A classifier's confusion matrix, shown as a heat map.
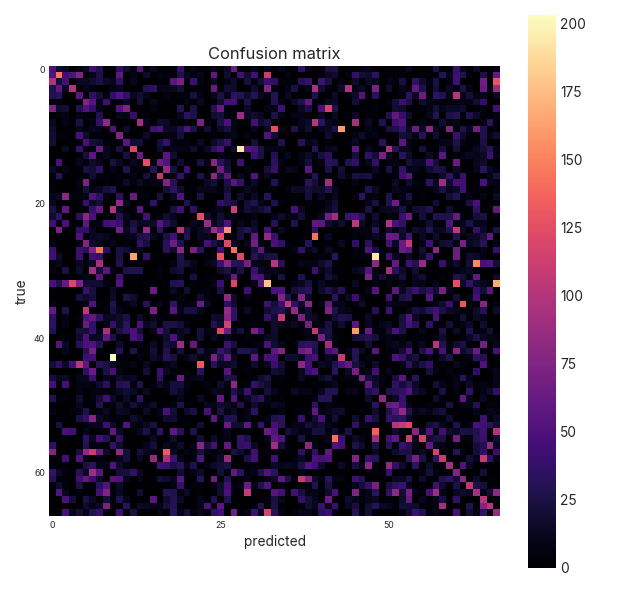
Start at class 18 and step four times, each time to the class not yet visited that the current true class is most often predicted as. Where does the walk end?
26
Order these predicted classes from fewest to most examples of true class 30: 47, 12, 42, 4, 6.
42, 4, 12, 47, 6
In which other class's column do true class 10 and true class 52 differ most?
6
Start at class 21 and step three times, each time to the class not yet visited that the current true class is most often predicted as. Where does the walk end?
28
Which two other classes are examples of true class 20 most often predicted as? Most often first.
10, 51
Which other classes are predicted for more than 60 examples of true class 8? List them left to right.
13, 22, 39, 45
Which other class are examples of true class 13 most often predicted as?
49
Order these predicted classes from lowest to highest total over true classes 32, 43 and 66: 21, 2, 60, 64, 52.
21, 52, 64, 2, 60
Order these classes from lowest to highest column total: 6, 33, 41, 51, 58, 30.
58, 30, 51, 41, 33, 6
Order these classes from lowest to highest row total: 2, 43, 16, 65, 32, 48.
48, 16, 65, 2, 43, 32
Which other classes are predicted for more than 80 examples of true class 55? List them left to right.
42, 48, 53
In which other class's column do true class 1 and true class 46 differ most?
32
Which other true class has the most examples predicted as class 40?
23
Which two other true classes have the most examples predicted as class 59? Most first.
9, 23
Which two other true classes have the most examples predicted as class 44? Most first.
3, 22
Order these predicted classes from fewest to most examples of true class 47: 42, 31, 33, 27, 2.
33, 42, 31, 2, 27
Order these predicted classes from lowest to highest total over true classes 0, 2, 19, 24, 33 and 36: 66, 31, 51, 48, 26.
31, 51, 48, 66, 26
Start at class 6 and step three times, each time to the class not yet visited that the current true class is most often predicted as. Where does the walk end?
17
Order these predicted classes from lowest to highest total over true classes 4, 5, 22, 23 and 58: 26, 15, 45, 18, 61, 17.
61, 18, 15, 17, 26, 45
